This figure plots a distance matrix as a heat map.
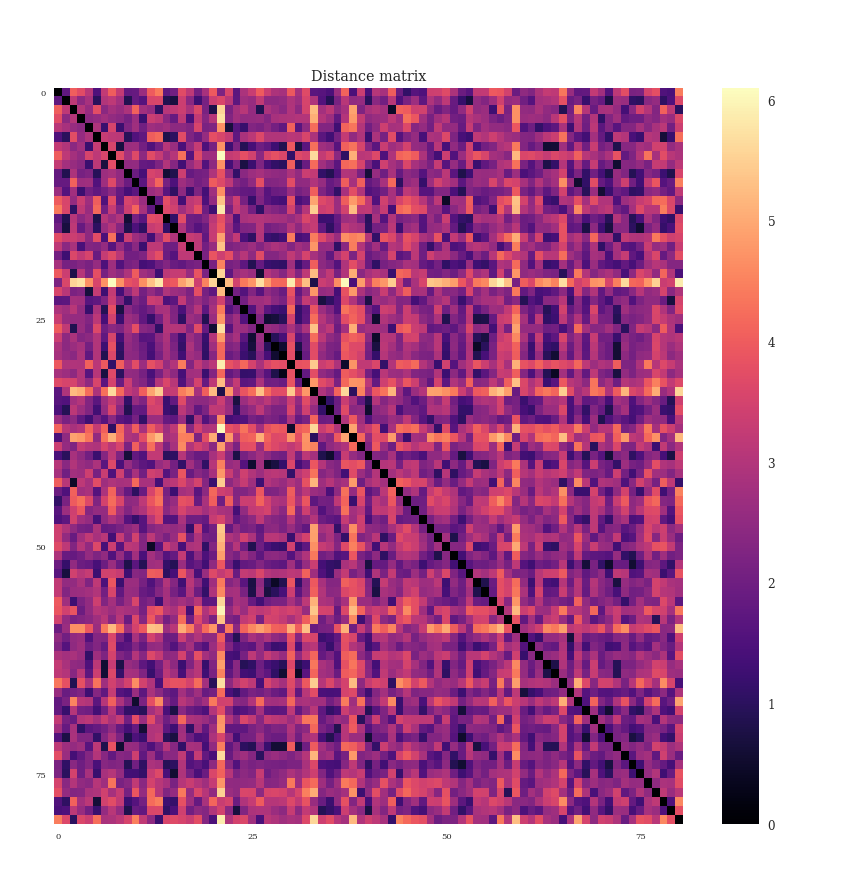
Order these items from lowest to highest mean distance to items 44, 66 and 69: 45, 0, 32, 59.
0, 45, 59, 32
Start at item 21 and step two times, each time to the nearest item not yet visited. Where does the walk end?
38
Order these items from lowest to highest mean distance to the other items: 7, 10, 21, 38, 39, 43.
10, 43, 39, 7, 38, 21
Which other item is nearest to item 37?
30
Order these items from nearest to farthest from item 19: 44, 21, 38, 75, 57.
75, 44, 57, 38, 21
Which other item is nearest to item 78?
5
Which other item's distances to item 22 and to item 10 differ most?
67
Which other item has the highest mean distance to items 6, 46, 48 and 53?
21
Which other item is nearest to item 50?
12
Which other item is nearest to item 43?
2
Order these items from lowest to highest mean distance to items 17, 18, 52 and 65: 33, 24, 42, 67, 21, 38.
42, 24, 67, 38, 33, 21
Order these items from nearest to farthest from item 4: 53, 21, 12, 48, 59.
48, 12, 53, 59, 21
